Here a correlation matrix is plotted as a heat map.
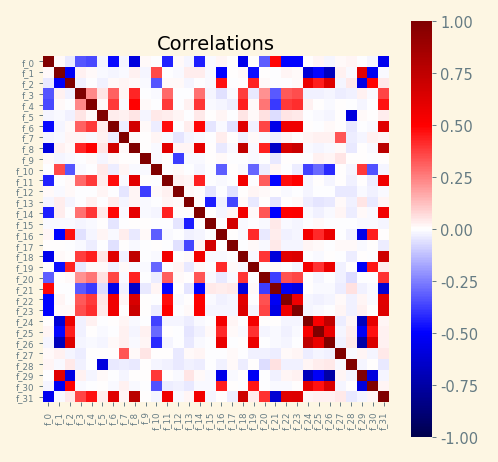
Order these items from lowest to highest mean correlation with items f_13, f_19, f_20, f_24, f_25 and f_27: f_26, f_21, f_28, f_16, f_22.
f_21, f_28, f_22, f_16, f_26
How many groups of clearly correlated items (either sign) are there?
6
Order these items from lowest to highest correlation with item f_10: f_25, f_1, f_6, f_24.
f_24, f_25, f_6, f_1
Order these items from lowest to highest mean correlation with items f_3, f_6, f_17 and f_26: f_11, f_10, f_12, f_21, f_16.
f_21, f_10, f_12, f_16, f_11
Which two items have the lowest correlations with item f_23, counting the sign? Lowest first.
f_21, f_0
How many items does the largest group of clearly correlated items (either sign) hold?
13
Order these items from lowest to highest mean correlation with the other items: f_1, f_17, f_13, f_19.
f_1, f_13, f_17, f_19
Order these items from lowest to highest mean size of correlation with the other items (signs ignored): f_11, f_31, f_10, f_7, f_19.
f_7, f_10, f_19, f_11, f_31
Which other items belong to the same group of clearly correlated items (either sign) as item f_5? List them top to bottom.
f_28
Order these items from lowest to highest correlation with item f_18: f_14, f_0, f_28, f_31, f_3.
f_0, f_28, f_3, f_14, f_31
